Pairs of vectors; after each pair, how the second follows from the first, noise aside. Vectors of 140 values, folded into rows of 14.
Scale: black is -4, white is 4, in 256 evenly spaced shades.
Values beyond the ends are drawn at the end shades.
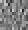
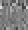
wrapped around, negated, partly zeroed.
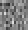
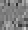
reversed, partly zeroed.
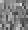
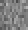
wrapped around, shrunk.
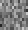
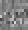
reversed, partly zeroed.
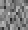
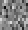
wrapped around.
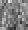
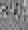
wrapped around, negated, partly zeroed.
